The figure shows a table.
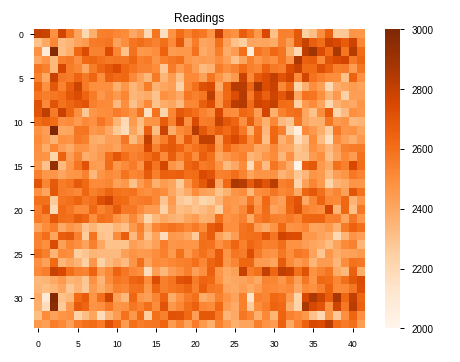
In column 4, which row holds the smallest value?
29
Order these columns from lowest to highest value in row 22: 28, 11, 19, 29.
11, 29, 28, 19
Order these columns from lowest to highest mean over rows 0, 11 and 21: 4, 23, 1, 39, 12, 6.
39, 12, 6, 4, 1, 23
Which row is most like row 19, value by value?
20
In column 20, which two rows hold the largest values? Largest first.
11, 10
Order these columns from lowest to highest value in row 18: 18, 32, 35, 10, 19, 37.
18, 19, 37, 32, 10, 35
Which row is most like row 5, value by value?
27
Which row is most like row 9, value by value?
0
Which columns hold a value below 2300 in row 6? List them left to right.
18, 33, 37
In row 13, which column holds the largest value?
14
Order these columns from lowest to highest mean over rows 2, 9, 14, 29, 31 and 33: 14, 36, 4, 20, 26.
4, 14, 26, 20, 36
